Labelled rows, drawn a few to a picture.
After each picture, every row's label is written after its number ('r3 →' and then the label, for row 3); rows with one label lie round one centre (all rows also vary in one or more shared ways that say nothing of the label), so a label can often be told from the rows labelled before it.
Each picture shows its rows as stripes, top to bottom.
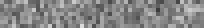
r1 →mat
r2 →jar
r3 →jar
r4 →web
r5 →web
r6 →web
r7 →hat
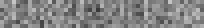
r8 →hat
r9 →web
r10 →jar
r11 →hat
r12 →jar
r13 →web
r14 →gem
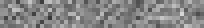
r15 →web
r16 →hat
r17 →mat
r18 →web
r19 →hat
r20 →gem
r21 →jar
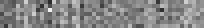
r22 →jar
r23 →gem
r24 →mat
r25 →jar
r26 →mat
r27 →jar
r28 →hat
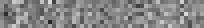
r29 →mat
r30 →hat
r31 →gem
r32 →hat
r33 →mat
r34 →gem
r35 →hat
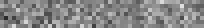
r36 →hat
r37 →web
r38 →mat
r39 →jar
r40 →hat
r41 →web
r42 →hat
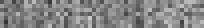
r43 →jar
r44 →web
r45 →hat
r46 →gem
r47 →hat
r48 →hat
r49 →hat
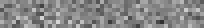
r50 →web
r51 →gem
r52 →jar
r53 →gem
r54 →mat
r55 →web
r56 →web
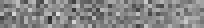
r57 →gem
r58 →mat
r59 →web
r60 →gem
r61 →jar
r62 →jar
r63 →hat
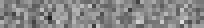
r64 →web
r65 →hat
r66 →mat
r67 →gem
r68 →jar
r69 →gem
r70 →hat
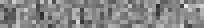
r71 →mat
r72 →jar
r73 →mat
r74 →gem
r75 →gem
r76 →mat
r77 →gem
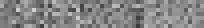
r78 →web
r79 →gem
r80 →mat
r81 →web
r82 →hat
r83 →hat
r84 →web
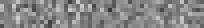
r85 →mat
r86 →hat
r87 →web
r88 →mat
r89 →mat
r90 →gem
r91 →jar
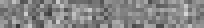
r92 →gem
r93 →jar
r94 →hat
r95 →jar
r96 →hat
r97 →gem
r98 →web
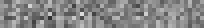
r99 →mat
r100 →web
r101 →gem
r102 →hat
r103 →gem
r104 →hat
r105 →hat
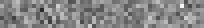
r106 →mat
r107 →gem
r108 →gem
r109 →mat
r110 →jar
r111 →web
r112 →hat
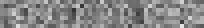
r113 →web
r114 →mat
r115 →hat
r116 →hat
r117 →mat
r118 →hat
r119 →mat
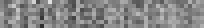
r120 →mat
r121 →hat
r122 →gem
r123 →gem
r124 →gem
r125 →hat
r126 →gem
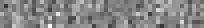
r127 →hat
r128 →hat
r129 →hat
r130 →gem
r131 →mat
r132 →mat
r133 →mat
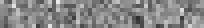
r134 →gem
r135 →hat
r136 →gem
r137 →mat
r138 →hat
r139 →hat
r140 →mat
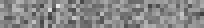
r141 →mat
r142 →gem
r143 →mat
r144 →web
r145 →gem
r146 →gem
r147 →web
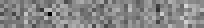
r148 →hat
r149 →jar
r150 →gem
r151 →jar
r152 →web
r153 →jar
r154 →hat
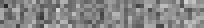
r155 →jar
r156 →hat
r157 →gem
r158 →gem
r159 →gem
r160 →jar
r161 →web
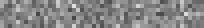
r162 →web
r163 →gem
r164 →mat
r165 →jar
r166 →web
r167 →gem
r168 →gem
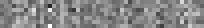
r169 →mat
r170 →jar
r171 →mat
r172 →jar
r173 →mat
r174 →mat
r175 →mat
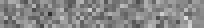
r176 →hat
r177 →mat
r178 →hat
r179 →gem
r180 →jar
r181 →mat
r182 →web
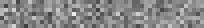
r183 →web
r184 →hat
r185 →web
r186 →gem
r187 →jar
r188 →gem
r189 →hat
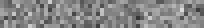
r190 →mat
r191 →gem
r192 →web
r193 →web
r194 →hat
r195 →jar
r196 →web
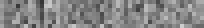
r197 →gem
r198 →web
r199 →web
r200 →gem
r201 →gem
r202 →gem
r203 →web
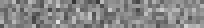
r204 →web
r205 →gem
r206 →hat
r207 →hat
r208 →hat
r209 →gem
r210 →jar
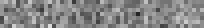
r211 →web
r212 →web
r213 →gem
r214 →web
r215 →jar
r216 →jar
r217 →mat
